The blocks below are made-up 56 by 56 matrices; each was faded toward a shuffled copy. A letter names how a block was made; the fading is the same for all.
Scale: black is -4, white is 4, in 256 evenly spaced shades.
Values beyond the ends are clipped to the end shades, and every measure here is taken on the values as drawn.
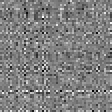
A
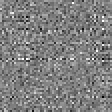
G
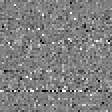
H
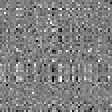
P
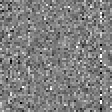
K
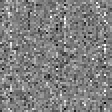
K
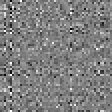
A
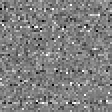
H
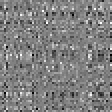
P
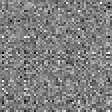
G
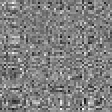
G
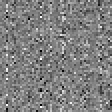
K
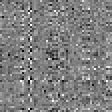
A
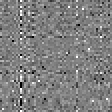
A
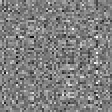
G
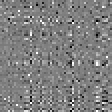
P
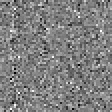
K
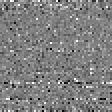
H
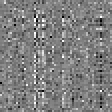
A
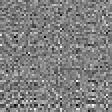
G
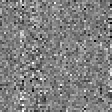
K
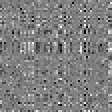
P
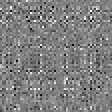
P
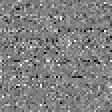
H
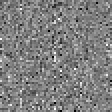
K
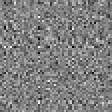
G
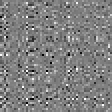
P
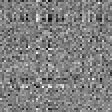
G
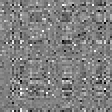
P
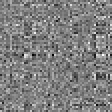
G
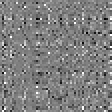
P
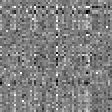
A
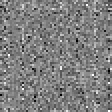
K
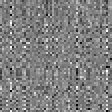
A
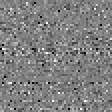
H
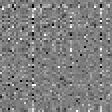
P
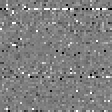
H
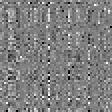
P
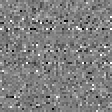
H
